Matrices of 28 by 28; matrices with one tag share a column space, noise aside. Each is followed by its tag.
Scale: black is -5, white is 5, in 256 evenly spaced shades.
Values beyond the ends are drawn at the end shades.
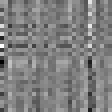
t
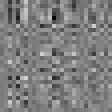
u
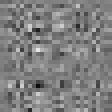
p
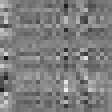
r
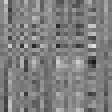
t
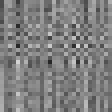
t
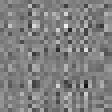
p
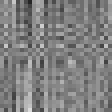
t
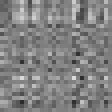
u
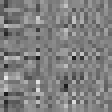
r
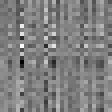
t
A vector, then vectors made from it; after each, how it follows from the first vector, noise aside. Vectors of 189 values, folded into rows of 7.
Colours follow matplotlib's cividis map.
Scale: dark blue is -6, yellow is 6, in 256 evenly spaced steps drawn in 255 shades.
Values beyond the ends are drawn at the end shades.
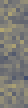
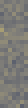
reversed, negated, shrunk.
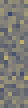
sign-scrambled.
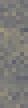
reversed, negated, shrunk.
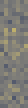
reversed, negated, partly zeroed.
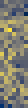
wrapped around, scaled up.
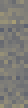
wrapped around, negated, shrunk.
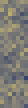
copied.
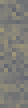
reversed, negated, shrunk.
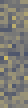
sign-scrambled.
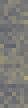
negated, shrunk.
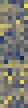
wrapped around, scaled up.
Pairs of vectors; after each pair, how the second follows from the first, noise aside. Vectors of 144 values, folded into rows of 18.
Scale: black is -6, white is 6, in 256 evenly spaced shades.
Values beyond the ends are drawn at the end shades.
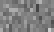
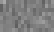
reversed, shrunk.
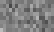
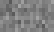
reversed, shrunk.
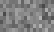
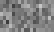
reversed, negated.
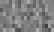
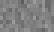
wrapped around, shrunk.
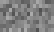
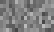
reversed, negated.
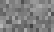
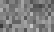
negated.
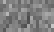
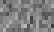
negated.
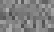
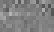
negated, partly zeroed.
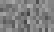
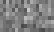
reversed, negated.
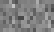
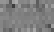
negated, partly zeroed.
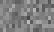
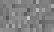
negated, partly zeroed.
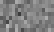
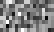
negated, scaled up.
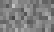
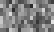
wrapped around, scaled up.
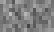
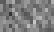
negated.
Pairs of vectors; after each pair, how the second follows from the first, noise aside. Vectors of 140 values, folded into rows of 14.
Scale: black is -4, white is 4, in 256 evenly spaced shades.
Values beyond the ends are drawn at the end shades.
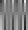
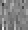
reversed, partly zeroed.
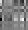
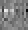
reversed, partly zeroed.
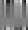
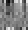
copied.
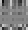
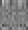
negated, shrunk.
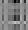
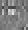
reversed, negated, partly zeroed.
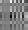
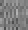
reversed, negated, shrunk.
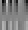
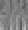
reversed, negated, shrunk.
